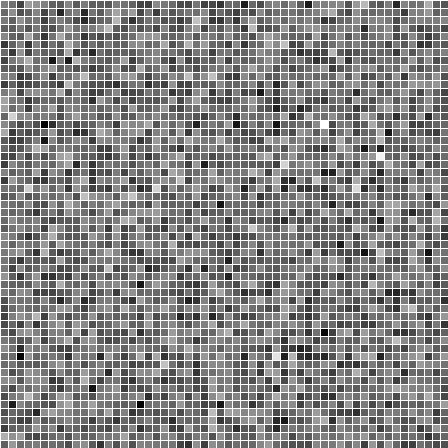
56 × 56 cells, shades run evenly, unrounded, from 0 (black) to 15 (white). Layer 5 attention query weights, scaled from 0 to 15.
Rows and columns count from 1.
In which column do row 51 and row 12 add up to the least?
18
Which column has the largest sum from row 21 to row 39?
20
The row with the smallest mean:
38
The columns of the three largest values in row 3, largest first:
25, 15, 32
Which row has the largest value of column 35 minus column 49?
45
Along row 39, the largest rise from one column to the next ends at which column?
51
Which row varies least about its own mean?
55
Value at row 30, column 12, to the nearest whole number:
9
